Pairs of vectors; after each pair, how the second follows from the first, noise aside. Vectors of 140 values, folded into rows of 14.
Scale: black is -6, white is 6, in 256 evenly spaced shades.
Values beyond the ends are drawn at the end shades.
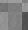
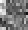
wrapped around, negated, scaled up.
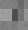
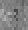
partly zeroed.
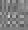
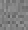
negated, shrunk.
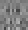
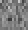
reversed.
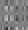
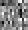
wrapped around, scaled up.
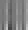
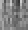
reversed.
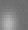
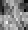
wrapped around, negated, scaled up.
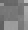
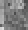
reversed.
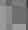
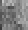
reversed.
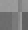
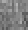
partly zeroed.
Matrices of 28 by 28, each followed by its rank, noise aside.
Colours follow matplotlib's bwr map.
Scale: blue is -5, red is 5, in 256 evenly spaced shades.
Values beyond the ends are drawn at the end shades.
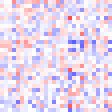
three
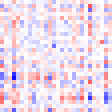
two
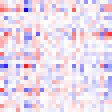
two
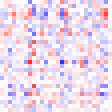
three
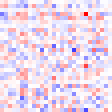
four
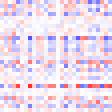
two
